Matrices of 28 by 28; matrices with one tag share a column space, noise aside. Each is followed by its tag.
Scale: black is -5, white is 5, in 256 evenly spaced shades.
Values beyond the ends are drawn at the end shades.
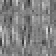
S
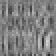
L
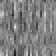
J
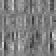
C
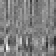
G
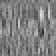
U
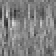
U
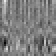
G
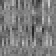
S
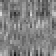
J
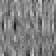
J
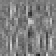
L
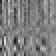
G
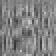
L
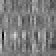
C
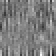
J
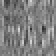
S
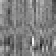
G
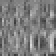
L
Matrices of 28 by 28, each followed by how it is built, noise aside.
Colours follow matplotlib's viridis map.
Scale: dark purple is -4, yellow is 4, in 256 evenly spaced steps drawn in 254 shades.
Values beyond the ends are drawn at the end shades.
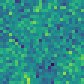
smooth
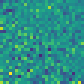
lower triangular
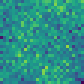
smooth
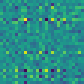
low rank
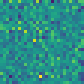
low rank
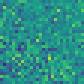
lower triangular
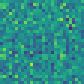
low rank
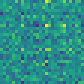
low rank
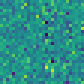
uneven columns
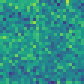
smooth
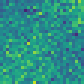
smooth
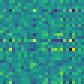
low rank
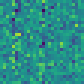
uneven columns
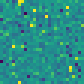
sparse
